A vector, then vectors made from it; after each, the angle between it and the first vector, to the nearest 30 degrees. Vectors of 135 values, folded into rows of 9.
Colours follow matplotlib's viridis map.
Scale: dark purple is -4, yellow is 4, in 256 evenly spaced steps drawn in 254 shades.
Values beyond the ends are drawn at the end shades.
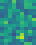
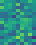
60 degrees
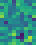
150 degrees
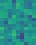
150 degrees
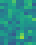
30 degrees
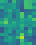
30 degrees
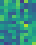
90 degrees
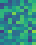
90 degrees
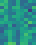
90 degrees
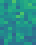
60 degrees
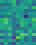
60 degrees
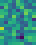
150 degrees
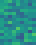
120 degrees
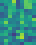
30 degrees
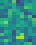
30 degrees
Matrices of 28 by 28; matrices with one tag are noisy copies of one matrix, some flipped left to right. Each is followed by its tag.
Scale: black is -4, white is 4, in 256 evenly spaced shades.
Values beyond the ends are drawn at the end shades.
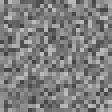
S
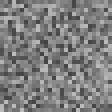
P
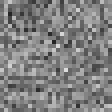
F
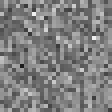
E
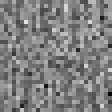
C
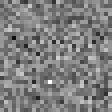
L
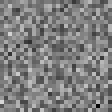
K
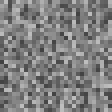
C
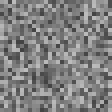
L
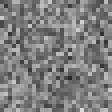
E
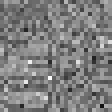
F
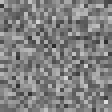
P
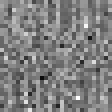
C
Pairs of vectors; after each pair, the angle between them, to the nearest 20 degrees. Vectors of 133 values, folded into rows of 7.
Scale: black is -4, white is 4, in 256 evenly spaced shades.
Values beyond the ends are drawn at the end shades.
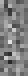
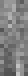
80 degrees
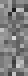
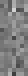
160 degrees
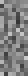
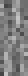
140 degrees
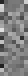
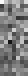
100 degrees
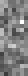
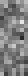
40 degrees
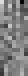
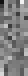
160 degrees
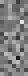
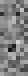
60 degrees
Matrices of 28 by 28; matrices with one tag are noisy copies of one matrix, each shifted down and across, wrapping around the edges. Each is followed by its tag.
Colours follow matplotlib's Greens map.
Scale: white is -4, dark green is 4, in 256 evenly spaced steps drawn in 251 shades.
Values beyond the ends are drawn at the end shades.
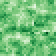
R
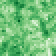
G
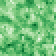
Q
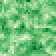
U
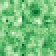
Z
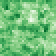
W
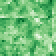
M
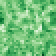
Z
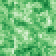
Q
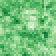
W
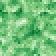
U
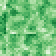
M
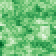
W
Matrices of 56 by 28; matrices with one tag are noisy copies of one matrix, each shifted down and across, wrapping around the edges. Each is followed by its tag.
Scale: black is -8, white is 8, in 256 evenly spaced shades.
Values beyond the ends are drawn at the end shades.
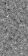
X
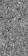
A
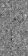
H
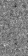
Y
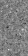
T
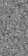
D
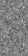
D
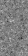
Y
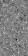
X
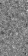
X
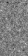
A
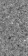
T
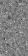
X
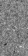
T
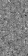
D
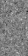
A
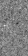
T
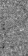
Y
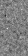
X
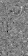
H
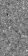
X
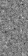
D
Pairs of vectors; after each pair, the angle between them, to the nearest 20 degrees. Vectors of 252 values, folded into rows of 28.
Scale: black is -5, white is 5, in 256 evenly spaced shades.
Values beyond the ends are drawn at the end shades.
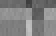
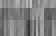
140 degrees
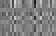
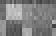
100 degrees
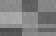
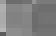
80 degrees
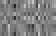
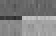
80 degrees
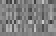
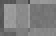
80 degrees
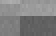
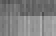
160 degrees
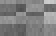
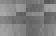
140 degrees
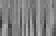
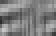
60 degrees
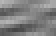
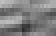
20 degrees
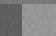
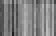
60 degrees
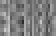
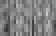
140 degrees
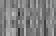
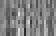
160 degrees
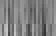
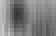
100 degrees
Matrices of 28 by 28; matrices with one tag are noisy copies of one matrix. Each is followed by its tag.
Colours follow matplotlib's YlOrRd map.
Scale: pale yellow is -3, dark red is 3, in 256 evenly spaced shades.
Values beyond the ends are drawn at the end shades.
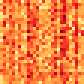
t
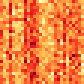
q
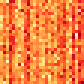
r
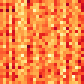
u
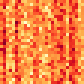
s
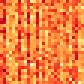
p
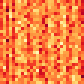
u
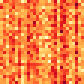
t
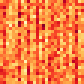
p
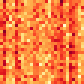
s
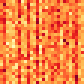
p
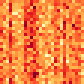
q
